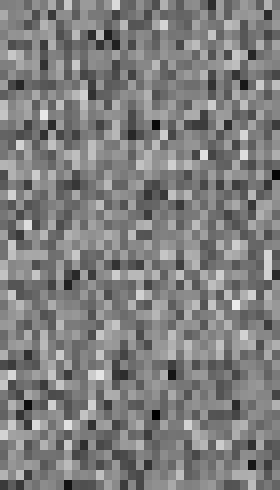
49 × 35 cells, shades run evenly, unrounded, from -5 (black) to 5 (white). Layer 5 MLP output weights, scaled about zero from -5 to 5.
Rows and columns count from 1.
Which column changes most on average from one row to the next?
4
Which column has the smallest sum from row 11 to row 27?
32
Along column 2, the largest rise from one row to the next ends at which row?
38
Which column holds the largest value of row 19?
14
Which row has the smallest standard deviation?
46
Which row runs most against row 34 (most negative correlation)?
5
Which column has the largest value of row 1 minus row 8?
15
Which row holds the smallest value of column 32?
47
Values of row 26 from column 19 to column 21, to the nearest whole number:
0 0 3
